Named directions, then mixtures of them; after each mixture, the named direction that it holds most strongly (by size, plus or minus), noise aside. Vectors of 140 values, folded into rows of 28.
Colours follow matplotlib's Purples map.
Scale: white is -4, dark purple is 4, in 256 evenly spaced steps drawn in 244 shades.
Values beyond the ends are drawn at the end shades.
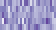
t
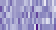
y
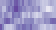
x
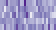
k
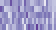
y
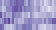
x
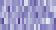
t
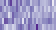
t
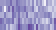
y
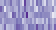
k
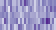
t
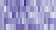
k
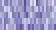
k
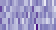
y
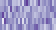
t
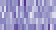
k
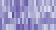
x
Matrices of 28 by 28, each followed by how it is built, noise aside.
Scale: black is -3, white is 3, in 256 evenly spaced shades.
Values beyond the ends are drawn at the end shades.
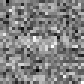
blocks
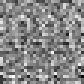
repeating columns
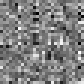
low rank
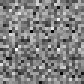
repeating columns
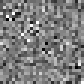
block diagonal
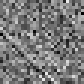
Toeplitz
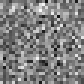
blocks
